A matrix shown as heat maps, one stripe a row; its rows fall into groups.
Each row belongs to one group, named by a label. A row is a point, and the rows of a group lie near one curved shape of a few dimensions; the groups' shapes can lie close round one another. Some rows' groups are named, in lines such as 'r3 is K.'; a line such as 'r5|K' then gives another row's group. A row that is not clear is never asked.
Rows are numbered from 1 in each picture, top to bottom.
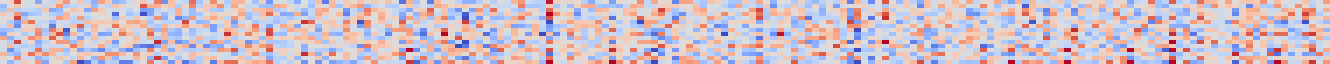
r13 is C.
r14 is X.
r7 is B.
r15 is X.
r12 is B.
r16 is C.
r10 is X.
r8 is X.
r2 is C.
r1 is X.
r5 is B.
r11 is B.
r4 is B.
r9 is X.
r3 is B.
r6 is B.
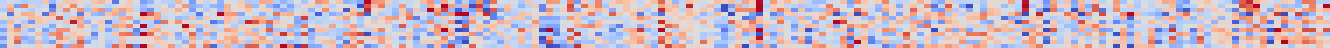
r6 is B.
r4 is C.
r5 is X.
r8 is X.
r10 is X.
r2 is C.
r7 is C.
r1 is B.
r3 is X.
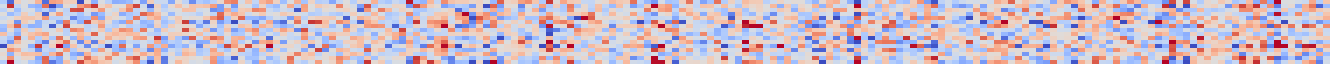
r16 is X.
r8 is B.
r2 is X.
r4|C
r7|X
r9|X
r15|X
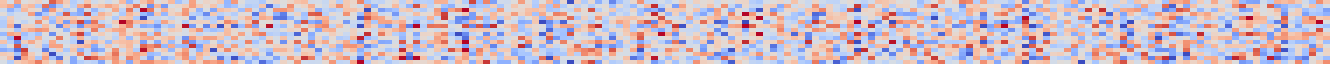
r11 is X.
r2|X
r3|C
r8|X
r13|C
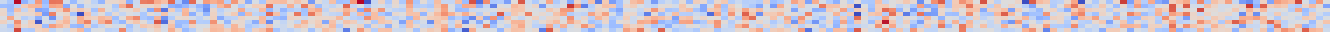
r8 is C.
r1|C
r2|X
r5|X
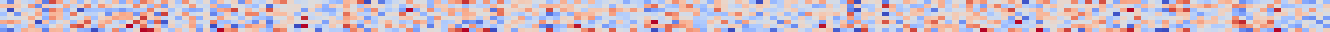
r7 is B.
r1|C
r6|X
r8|C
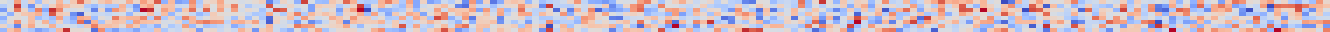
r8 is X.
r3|C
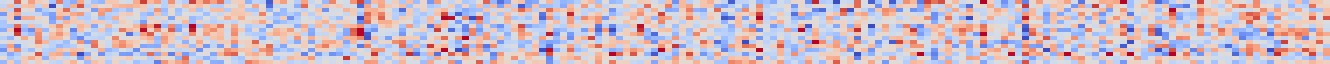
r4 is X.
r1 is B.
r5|C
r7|B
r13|X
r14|C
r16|B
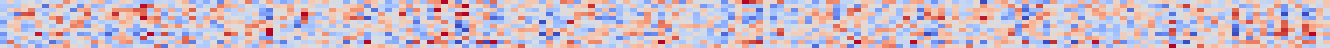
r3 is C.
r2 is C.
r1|X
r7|B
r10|C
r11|X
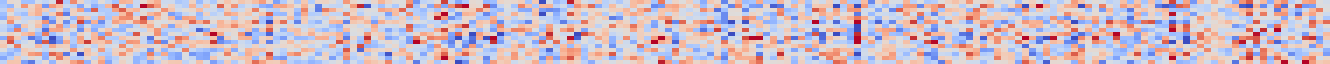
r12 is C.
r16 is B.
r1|X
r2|C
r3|X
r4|X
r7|C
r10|X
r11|X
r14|X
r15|X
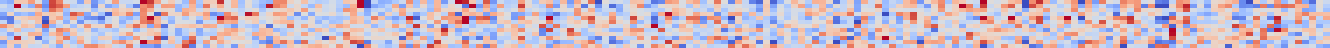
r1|C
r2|C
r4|B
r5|C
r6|C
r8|X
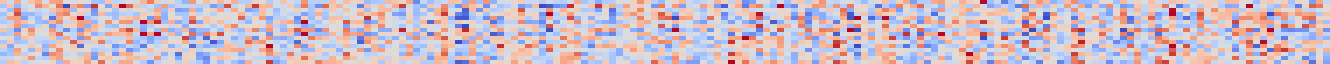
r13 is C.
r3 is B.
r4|X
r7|B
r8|X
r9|B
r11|B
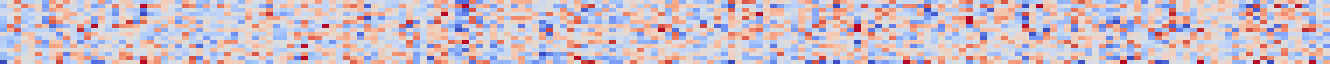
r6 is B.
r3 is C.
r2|C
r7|X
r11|C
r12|B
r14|X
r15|B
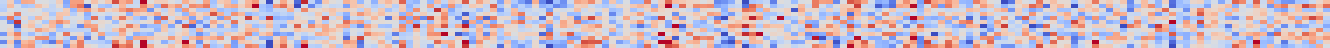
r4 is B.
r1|B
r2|B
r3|C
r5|X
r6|B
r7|X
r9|X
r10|B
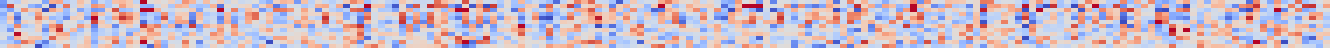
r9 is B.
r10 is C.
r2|X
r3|C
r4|X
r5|X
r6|X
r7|B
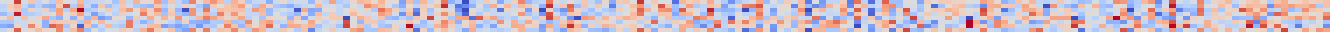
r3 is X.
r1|B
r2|X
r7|X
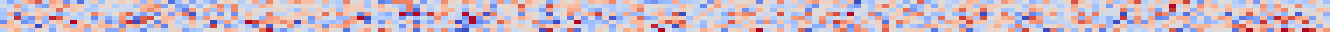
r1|X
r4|X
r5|C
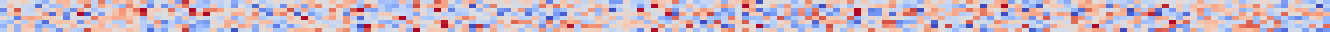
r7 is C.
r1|C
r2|X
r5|X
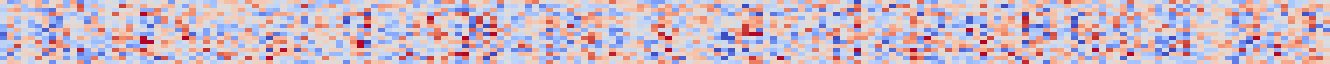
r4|C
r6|B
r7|X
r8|C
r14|C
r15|X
